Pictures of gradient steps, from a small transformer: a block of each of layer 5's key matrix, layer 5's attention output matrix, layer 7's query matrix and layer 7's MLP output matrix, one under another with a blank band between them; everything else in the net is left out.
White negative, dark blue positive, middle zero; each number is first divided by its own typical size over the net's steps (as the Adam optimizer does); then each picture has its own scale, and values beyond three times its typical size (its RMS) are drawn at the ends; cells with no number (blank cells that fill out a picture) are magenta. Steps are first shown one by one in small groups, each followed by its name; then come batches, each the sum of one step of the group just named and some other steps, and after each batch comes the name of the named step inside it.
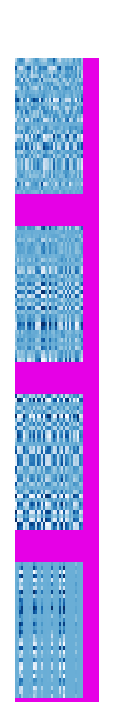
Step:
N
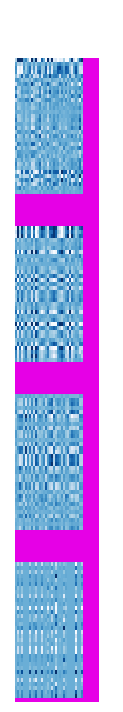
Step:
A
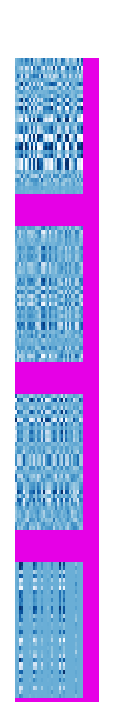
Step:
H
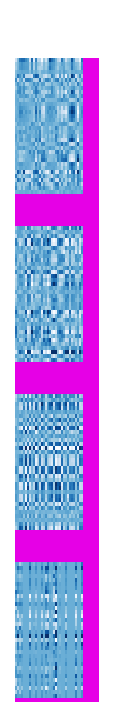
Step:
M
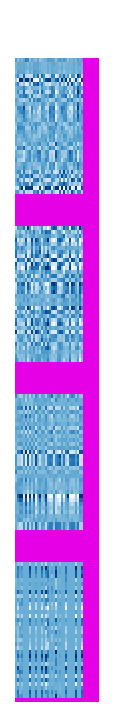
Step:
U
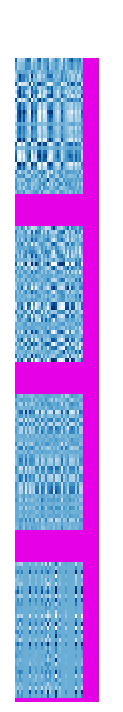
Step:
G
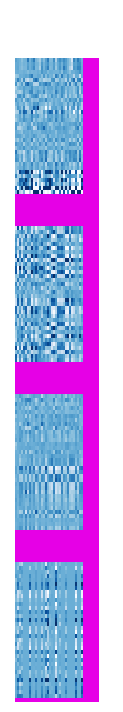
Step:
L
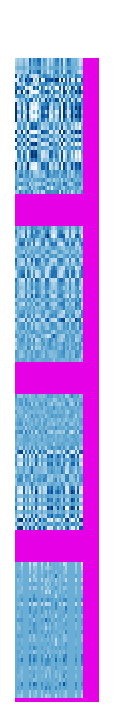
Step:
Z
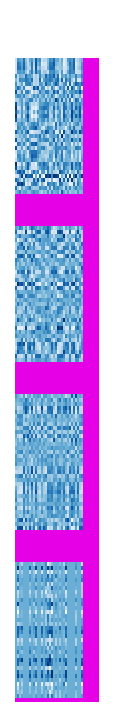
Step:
Z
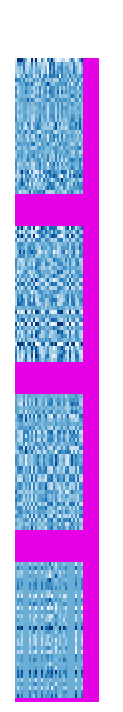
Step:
A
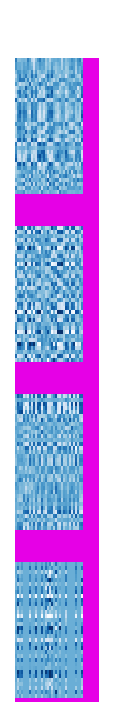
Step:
G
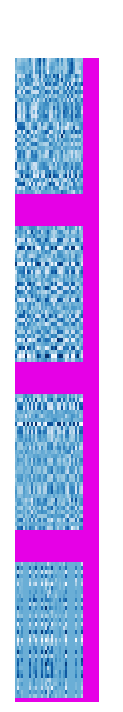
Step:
Z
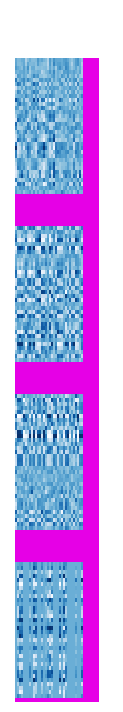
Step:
N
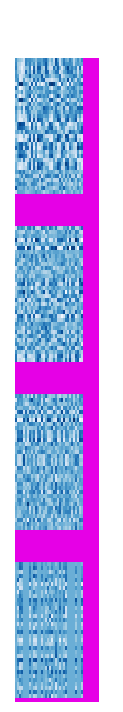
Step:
H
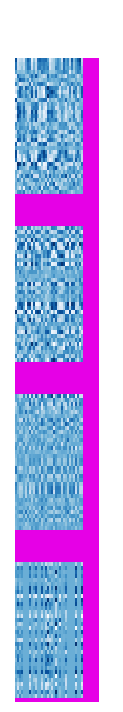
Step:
G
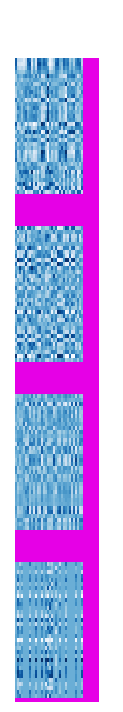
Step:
L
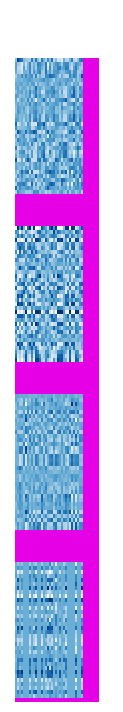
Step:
A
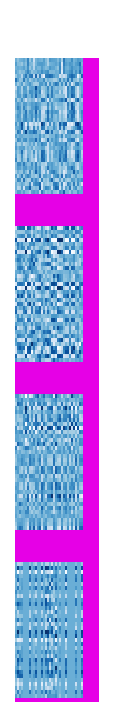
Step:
M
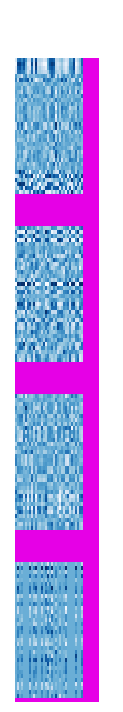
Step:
U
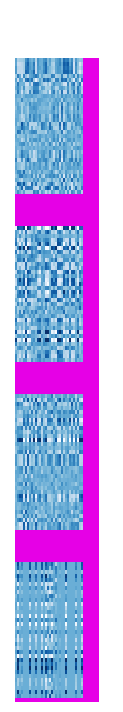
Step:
U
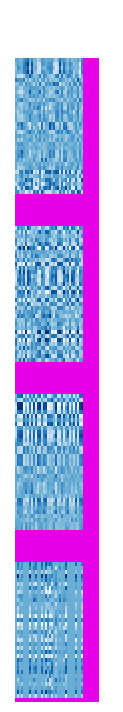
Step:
L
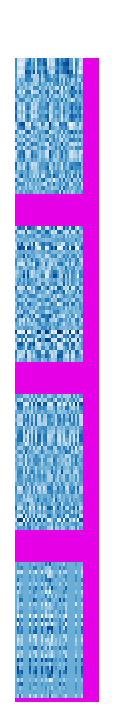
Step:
Z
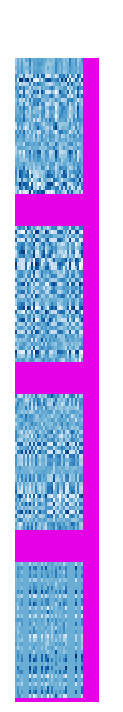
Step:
U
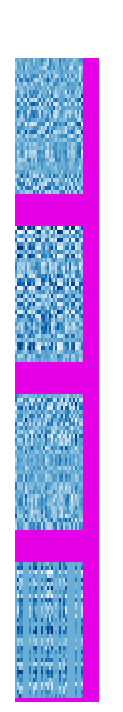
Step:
U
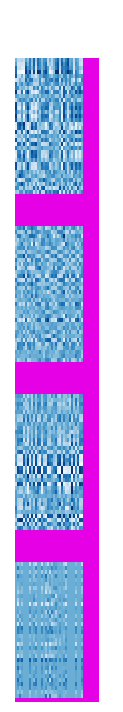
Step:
Z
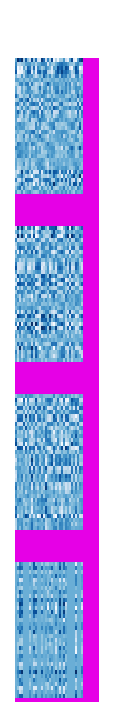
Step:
A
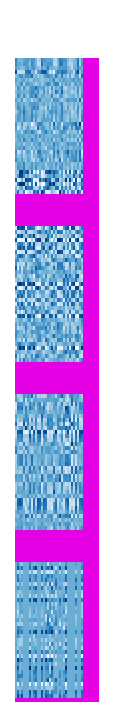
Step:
L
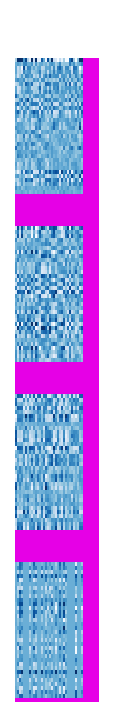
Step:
A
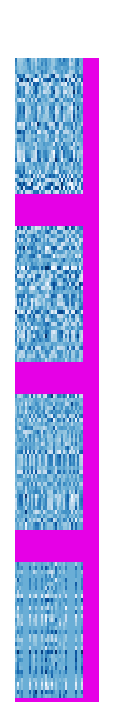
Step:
U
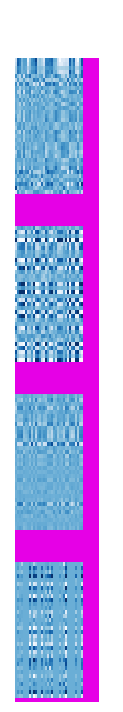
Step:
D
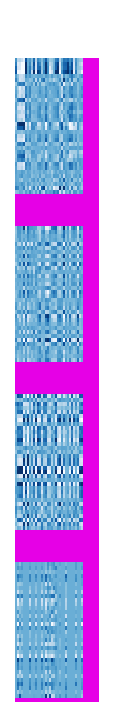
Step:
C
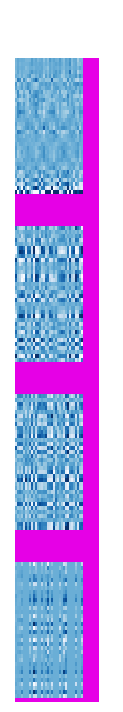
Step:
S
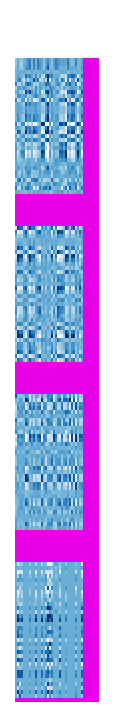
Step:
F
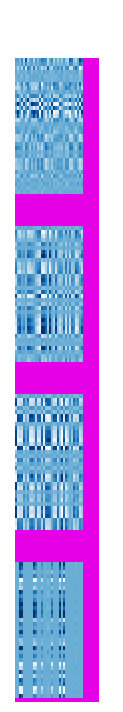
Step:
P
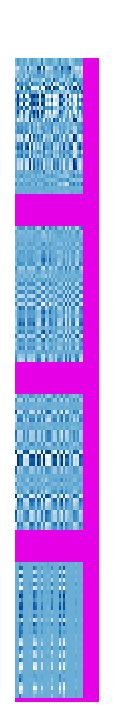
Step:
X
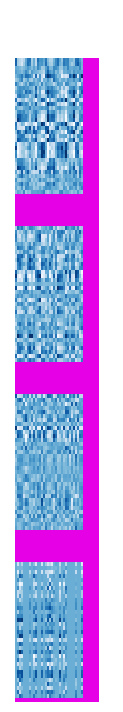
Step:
F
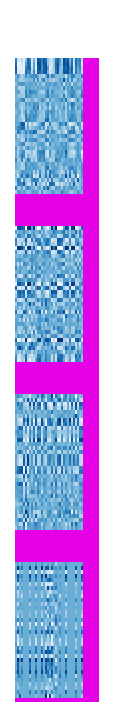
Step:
C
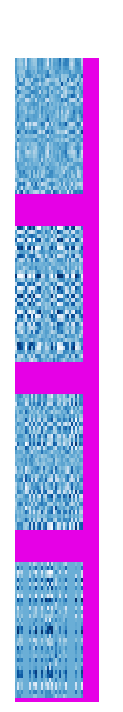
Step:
S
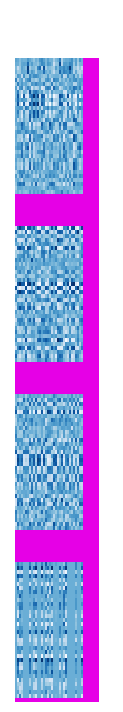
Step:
X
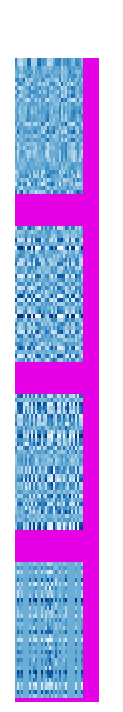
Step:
S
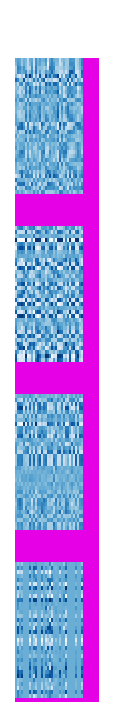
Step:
D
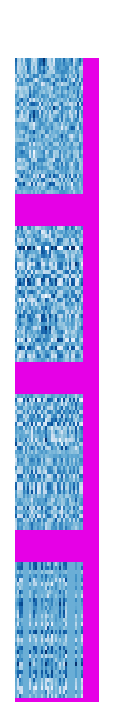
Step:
P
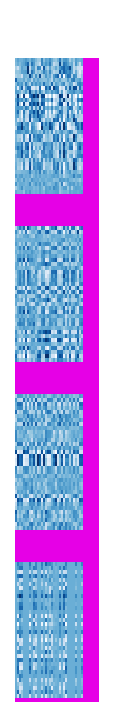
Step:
X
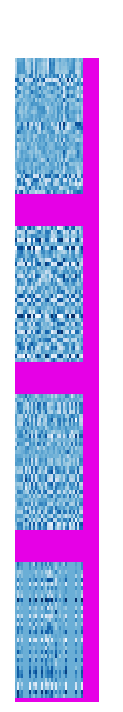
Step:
S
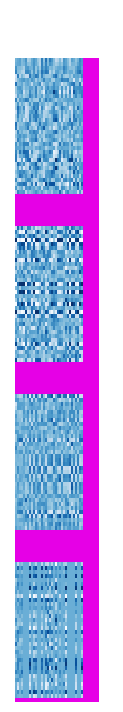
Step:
D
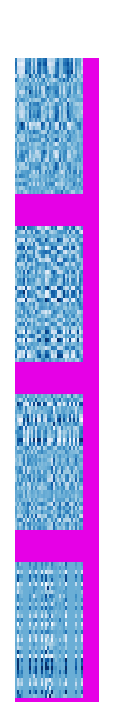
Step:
C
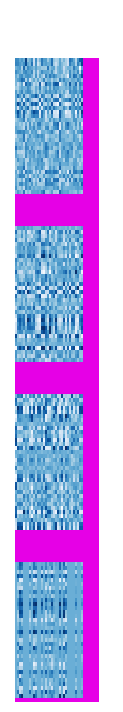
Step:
P
